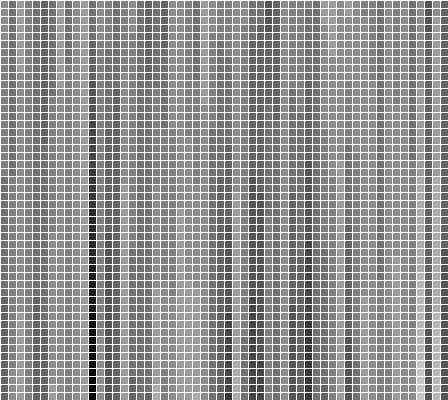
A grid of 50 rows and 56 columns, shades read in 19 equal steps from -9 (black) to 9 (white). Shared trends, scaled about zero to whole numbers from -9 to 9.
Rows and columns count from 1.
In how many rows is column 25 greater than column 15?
40
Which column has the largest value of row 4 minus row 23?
12
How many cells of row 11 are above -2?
47
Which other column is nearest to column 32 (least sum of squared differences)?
33
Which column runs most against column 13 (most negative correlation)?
54
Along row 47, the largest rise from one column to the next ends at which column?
13
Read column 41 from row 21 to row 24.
0 0 0 0
